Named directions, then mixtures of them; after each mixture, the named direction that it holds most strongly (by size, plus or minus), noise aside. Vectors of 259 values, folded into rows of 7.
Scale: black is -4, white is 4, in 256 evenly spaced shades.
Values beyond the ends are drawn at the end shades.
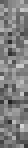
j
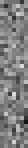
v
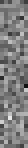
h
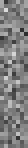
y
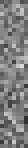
v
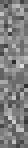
v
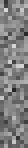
y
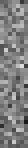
v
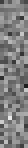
h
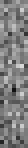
j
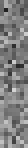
y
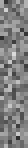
y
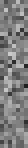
y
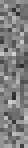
v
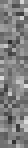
v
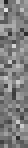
y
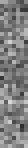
j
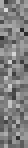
y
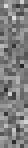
v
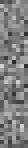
h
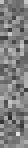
h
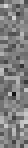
v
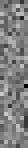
v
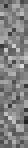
v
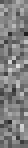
j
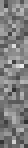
v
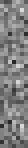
j
